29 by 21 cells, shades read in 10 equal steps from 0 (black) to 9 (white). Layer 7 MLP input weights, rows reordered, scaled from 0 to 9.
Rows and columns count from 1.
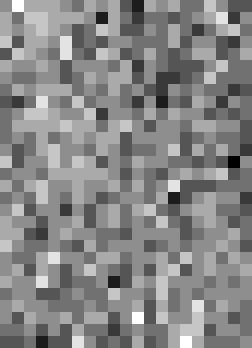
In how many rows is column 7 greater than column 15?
15
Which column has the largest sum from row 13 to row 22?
5
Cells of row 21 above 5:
3
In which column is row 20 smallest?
4
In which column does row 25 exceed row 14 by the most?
20
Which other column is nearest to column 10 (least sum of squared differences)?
18
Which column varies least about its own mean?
21
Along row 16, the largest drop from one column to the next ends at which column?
16
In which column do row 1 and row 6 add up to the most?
2
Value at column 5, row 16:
5
